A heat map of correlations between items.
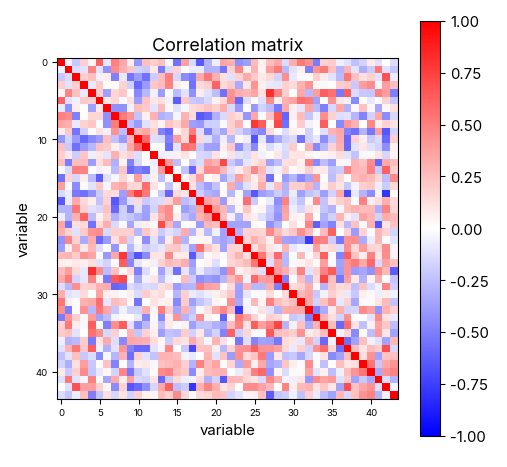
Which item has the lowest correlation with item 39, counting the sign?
7
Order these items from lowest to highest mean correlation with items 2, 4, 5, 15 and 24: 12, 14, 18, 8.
12, 8, 14, 18
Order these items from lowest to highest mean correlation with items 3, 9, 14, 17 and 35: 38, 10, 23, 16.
38, 23, 10, 16
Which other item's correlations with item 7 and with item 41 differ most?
18
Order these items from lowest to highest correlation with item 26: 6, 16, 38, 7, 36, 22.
36, 6, 7, 22, 16, 38
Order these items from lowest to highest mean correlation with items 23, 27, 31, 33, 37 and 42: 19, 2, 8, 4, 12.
12, 19, 8, 2, 4
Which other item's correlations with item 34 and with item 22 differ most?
23
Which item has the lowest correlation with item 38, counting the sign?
9
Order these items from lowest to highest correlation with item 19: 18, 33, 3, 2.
33, 3, 18, 2
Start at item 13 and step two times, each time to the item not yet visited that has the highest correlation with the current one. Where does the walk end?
32
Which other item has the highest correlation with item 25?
8
